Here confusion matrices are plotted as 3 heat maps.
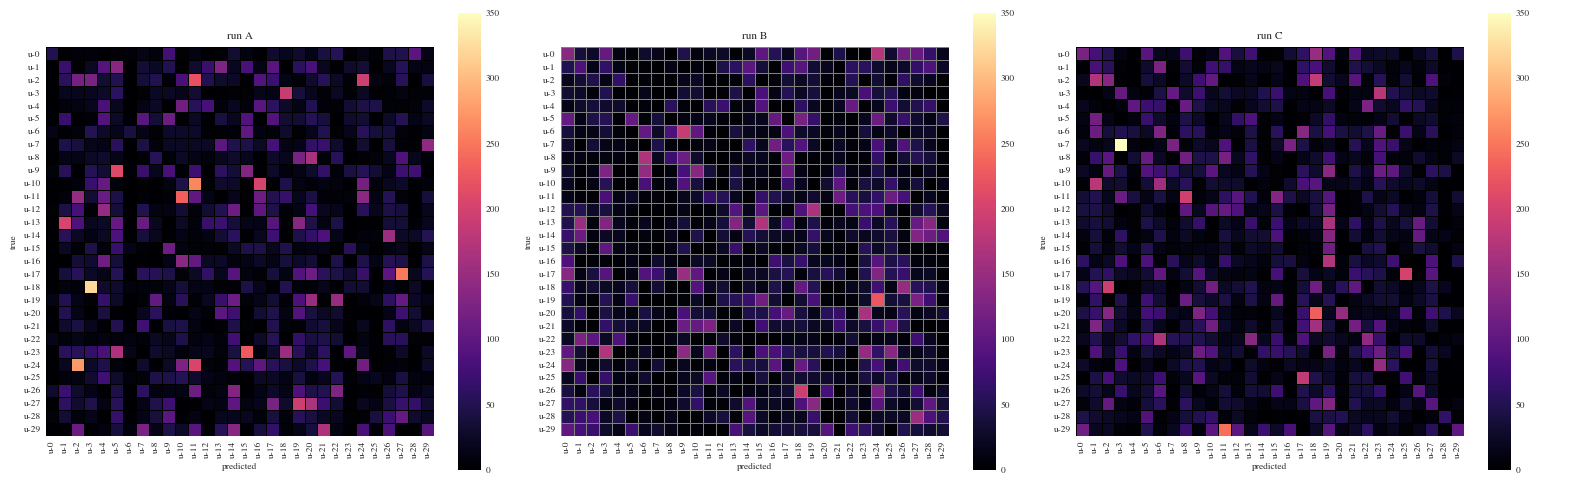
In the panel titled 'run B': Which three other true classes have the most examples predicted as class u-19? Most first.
u-12, u-27, u-0
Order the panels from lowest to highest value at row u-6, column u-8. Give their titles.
run A, run C, run B
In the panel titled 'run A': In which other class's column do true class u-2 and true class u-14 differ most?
u-11
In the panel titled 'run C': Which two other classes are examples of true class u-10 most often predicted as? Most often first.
u-1, u-6
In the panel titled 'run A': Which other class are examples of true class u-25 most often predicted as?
u-4
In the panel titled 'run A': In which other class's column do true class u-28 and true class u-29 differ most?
u-21
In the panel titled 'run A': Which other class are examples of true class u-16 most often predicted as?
u-10
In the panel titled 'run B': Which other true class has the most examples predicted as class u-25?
u-23
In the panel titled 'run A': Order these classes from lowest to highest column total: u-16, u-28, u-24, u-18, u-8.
u-28, u-8, u-18, u-16, u-24
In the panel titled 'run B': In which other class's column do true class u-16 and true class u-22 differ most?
u-1
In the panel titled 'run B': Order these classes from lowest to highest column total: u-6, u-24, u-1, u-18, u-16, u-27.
u-6, u-16, u-1, u-27, u-18, u-24
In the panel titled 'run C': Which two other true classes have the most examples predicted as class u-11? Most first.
u-29, u-8
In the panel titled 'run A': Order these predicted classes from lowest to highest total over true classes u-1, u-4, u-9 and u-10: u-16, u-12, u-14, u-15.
u-14, u-12, u-15, u-16
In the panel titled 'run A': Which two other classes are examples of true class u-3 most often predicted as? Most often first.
u-18, u-5
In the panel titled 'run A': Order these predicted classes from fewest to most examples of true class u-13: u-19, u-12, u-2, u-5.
u-12, u-2, u-5, u-19
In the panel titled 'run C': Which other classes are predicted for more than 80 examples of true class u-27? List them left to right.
u-2, u-18, u-19
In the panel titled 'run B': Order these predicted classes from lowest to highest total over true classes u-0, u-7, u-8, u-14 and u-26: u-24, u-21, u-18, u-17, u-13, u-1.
u-13, u-21, u-1, u-17, u-18, u-24
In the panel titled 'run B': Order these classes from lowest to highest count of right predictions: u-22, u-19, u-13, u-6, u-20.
u-22, u-20, u-19, u-6, u-13
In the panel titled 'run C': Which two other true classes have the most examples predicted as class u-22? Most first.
u-4, u-23
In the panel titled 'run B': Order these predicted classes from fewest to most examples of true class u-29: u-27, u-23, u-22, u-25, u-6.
u-25, u-6, u-27, u-23, u-22
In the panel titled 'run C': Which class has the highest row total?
u-20
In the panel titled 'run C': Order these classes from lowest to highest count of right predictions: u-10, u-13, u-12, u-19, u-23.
u-10, u-19, u-13, u-12, u-23
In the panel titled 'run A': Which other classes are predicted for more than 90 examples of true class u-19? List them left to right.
u-8, u-14, u-20, u-22, u-27
